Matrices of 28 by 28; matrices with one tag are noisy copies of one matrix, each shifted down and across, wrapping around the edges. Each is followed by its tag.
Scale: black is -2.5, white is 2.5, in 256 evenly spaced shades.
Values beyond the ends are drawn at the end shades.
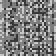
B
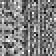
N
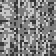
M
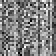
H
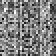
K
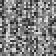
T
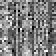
M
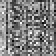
B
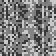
M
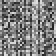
B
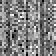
H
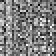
B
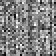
K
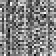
H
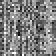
M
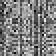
H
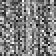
T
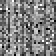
T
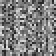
T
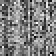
M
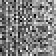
N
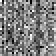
K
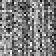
T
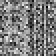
N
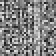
B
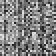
H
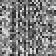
N
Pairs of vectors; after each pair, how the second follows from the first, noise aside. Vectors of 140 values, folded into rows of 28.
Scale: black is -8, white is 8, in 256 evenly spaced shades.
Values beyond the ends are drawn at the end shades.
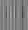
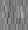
shuffled.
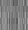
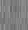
reversed, shrunk.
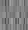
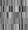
reversed, scaled up.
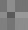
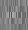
sign-scrambled.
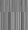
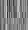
reversed, negated, scaled up.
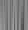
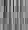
reversed, scaled up.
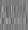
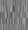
sign-scrambled.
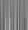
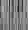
reversed, negated, scaled up.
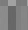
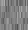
shuffled.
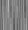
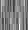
reversed, scaled up.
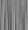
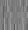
negated, partly zeroed.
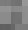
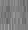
negated, partly zeroed.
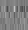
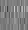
sign-scrambled.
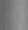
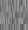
shuffled.
